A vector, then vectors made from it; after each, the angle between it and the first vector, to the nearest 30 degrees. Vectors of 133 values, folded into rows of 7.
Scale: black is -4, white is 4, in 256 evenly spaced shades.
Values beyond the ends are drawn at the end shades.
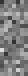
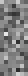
120 degrees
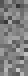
60 degrees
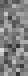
60 degrees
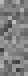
150 degrees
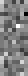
120 degrees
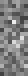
120 degrees
